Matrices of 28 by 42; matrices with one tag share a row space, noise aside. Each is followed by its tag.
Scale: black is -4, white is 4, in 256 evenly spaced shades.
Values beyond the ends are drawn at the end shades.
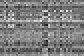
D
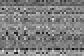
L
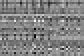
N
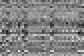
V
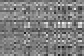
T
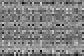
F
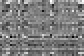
V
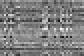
D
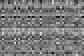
F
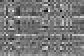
D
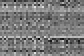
N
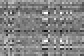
D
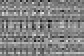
N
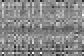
F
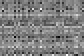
F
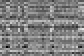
V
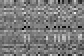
T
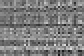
T
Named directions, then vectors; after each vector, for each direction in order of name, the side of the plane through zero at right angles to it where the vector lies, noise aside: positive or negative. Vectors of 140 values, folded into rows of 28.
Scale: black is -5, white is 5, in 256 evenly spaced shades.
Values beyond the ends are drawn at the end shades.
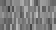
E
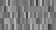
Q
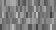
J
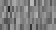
positive, positive, negative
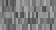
positive, negative, negative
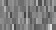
negative, positive, negative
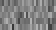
positive, negative, positive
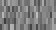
positive, positive, negative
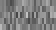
positive, negative, negative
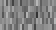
negative, negative, negative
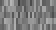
negative, positive, positive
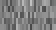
positive, negative, negative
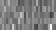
negative, positive, negative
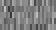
positive, positive, negative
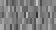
negative, negative, negative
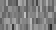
positive, negative, positive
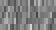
negative, negative, positive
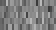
positive, positive, positive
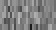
positive, positive, negative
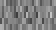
negative, negative, negative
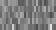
negative, positive, negative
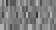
negative, negative, negative
